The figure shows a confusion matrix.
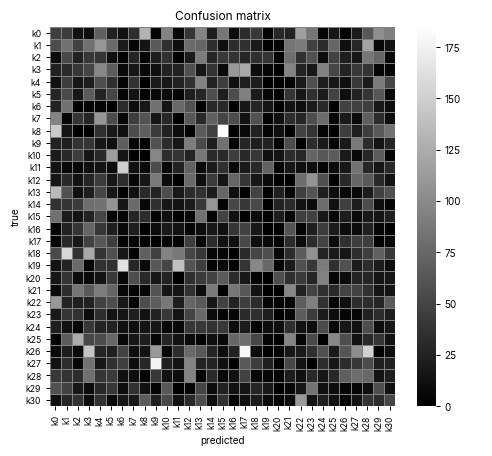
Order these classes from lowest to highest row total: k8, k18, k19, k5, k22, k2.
k5, k2, k8, k22, k19, k18
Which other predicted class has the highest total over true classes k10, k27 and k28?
k9
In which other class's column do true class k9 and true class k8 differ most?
k0
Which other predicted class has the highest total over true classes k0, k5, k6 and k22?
k23
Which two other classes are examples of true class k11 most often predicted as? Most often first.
k6, k27
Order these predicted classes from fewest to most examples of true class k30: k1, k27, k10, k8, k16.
k16, k27, k1, k10, k8
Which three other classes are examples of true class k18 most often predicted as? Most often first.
k1, k3, k23
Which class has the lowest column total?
k20
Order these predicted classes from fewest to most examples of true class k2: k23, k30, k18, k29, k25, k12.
k30, k12, k18, k25, k23, k29
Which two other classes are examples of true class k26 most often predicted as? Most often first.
k17, k28
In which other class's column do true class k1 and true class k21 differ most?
k28
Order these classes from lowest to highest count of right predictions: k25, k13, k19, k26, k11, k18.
k11, k13, k18, k26, k19, k25
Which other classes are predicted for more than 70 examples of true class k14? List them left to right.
k3, k4, k5, k7, k24
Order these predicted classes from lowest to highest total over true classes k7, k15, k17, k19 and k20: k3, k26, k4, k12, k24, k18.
k3, k26, k18, k12, k4, k24
